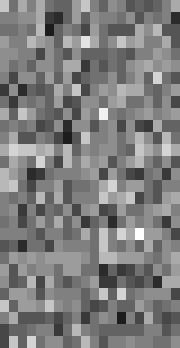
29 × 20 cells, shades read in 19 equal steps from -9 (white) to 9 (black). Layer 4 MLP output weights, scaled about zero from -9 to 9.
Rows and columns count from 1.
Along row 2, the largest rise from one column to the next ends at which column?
6
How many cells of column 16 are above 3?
5
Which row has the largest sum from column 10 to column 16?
23
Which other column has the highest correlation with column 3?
1
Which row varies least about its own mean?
22
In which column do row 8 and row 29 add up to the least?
2
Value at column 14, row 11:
4
